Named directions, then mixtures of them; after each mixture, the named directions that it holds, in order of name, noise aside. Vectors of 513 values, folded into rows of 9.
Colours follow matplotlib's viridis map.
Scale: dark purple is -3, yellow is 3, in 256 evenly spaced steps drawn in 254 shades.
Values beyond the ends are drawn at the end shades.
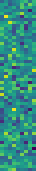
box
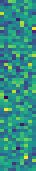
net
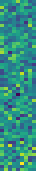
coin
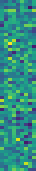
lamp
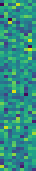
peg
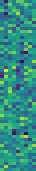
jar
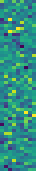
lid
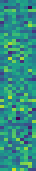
coin, lamp.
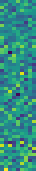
coin.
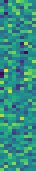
jar.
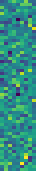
coin, net.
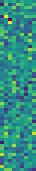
box, peg.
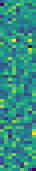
lamp, peg.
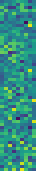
coin, lamp.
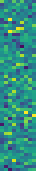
lid.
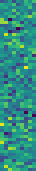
lid.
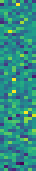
lid, peg.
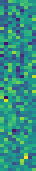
jar, net.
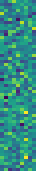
coin, lid, net.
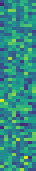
lamp, net, peg.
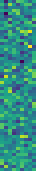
jar, peg.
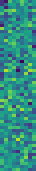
jar, lamp, net.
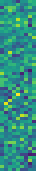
coin.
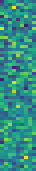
box, net, peg.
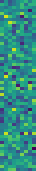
box.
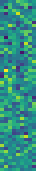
jar.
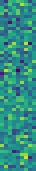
coin, jar, net.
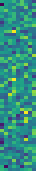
lamp, lid, peg.
